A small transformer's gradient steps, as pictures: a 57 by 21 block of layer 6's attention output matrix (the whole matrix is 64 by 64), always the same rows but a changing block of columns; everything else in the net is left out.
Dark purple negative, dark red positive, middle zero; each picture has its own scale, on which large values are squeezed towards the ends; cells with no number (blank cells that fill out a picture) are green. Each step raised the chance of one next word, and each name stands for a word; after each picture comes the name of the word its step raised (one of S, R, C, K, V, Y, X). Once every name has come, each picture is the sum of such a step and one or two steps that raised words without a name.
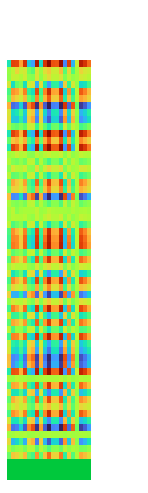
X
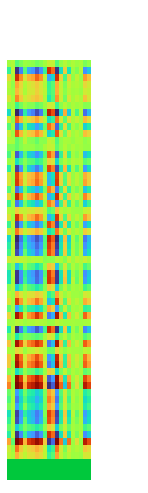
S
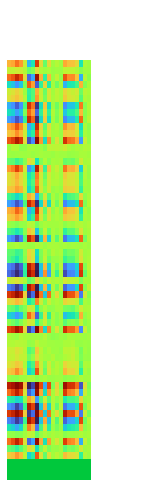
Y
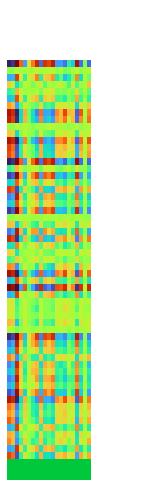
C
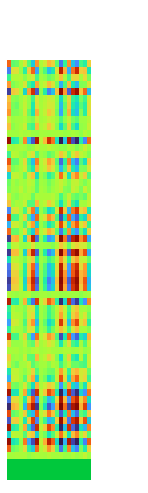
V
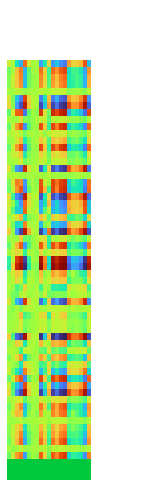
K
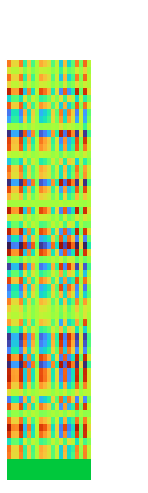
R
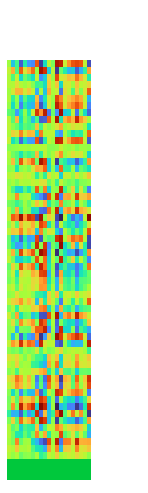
S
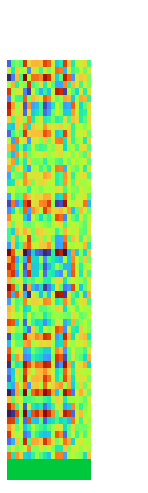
Y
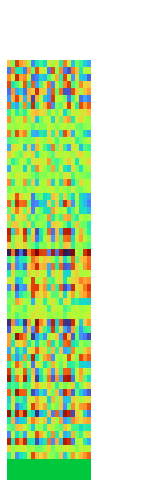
V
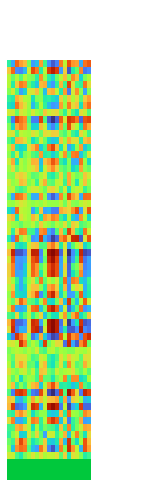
V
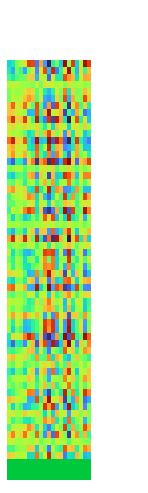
C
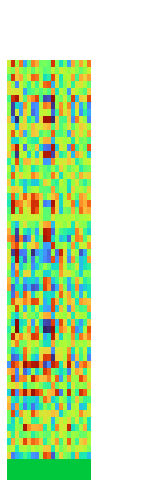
X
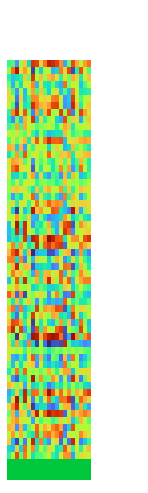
S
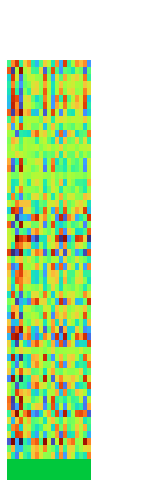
S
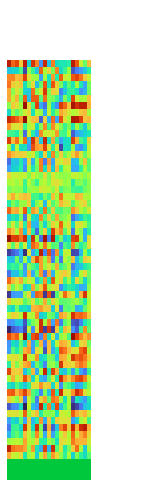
X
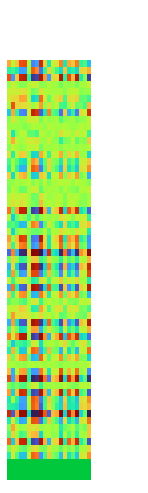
Y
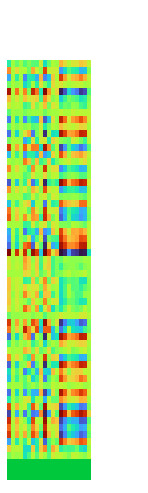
R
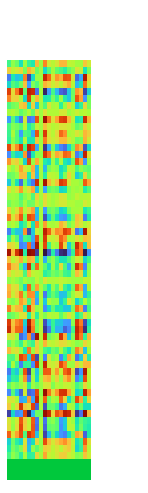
R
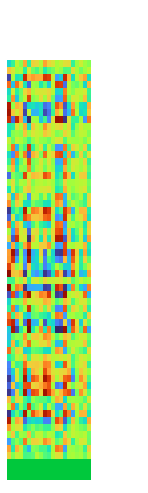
Y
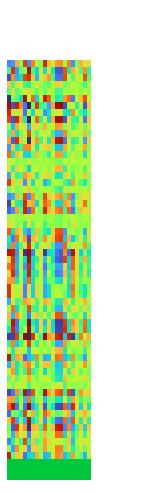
V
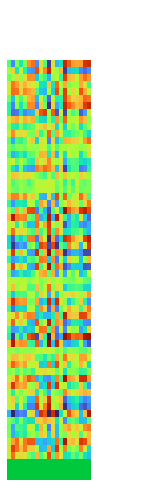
S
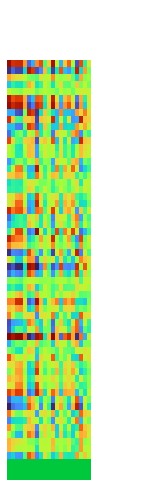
K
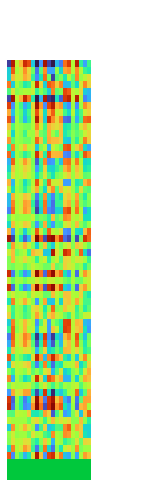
C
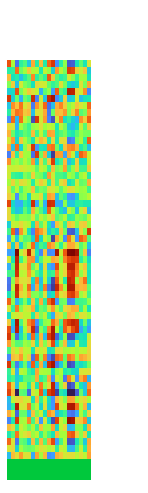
V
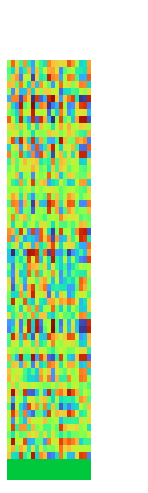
V
